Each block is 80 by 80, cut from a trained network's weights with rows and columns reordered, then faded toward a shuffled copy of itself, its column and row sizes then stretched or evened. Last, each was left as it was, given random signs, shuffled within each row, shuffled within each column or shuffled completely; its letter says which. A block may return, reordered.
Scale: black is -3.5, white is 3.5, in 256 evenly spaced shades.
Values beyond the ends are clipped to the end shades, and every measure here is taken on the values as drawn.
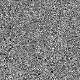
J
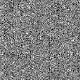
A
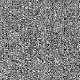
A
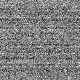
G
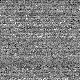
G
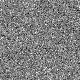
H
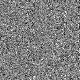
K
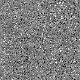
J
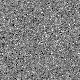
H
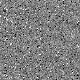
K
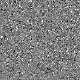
J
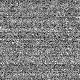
G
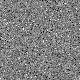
H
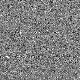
G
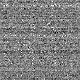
A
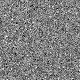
H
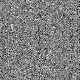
K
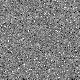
H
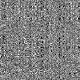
A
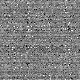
A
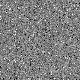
H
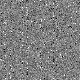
K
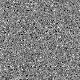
G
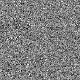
J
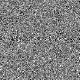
J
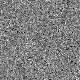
H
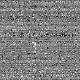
A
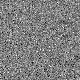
H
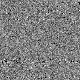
G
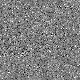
G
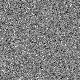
H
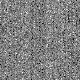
K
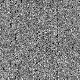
K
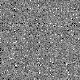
J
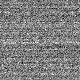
G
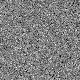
H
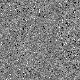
K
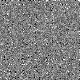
J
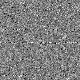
G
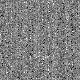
K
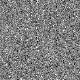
K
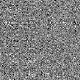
A
